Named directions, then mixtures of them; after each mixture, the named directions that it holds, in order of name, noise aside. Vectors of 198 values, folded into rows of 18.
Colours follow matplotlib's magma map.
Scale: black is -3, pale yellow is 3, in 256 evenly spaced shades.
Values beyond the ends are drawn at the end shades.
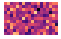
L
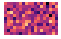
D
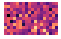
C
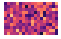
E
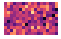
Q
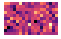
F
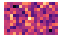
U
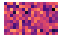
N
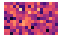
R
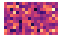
N.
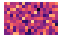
L.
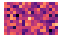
C, U.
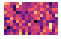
F.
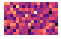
F, L, R.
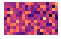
C, D, E.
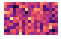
F, N, U.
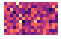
C, L, N.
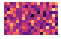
D, E, L.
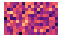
D, Q, R.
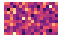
L, U.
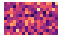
E, R, U.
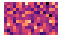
D.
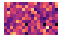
L, Q.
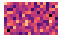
D.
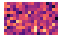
C, D, F.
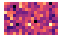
F, U.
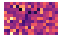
R.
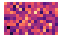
F, R.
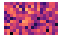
R.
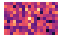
D, R, U.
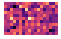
N, U.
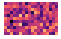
C, D.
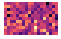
C, D.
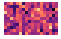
F, L, N.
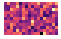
E, L.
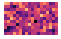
F, U.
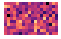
C, D.
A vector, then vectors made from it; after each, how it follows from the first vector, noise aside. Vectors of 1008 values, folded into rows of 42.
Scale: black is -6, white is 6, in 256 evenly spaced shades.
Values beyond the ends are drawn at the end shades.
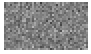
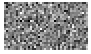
reversed, negated, scaled up.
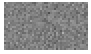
wrapped around, negated, shrunk.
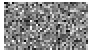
reversed, negated, scaled up.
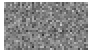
negated.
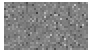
wrapped around, negated, partly zeroed.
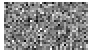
reversed, negated, scaled up.
